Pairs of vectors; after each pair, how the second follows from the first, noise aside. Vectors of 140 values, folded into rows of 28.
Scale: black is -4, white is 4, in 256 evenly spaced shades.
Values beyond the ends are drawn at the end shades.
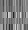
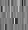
wrapped around, negated, partly zeroed.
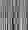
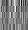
reversed, negated.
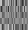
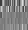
negated, partly zeroed.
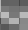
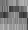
reversed, negated.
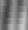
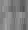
wrapped around, negated, shrunk.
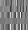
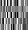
reversed, negated, scaled up.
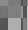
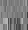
negated, partly zeroed.
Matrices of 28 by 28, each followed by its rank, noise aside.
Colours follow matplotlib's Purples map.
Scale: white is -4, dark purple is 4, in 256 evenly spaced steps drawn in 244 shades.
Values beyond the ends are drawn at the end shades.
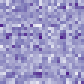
five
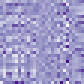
three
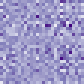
five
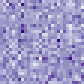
five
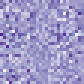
six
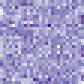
six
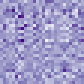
four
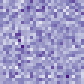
five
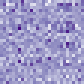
five
